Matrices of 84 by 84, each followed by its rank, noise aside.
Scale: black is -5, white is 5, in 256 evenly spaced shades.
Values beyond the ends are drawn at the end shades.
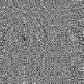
eight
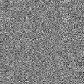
twelve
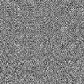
twelve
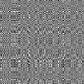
three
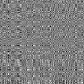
four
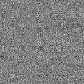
twelve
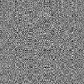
eight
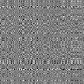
three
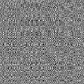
six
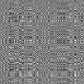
three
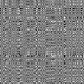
three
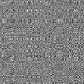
six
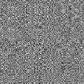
twelve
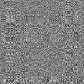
eight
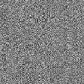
twelve
